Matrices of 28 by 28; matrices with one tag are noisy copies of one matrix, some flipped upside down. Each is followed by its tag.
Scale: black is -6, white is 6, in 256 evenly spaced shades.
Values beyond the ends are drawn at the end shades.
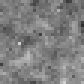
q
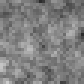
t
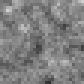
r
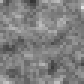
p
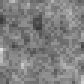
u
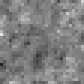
u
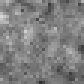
t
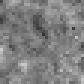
u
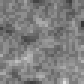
q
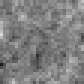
u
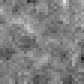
q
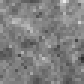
q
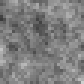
u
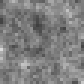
u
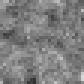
p
